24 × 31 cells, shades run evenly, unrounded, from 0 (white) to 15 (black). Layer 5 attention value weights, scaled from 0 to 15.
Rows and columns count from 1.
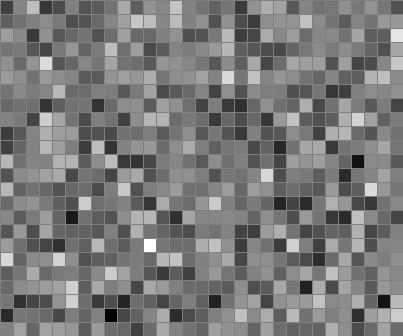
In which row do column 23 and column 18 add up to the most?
8
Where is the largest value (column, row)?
9, 23
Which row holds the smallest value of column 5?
19
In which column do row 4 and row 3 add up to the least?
31
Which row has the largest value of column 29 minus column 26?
15
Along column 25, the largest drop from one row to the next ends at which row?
11
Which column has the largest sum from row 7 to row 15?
22
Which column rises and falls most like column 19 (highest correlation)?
25
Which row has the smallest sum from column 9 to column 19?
6
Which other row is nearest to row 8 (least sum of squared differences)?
1
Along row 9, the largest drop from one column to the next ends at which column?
4
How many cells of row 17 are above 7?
25
